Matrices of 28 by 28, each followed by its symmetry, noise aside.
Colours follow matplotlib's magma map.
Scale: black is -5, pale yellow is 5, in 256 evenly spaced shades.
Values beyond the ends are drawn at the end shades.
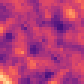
symmetric across the other diagonal.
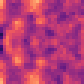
mirrored top to bottom.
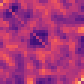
symmetric.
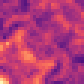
symmetric across the other diagonal.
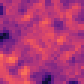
symmetric across the other diagonal.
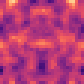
mirrored left to right.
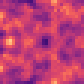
mirrored top to bottom.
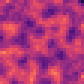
symmetric across the other diagonal.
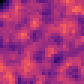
symmetric.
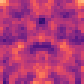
mirrored left to right.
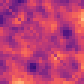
symmetric.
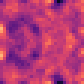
mirrored top to bottom.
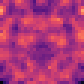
mirrored left to right.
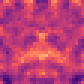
mirrored left to right.
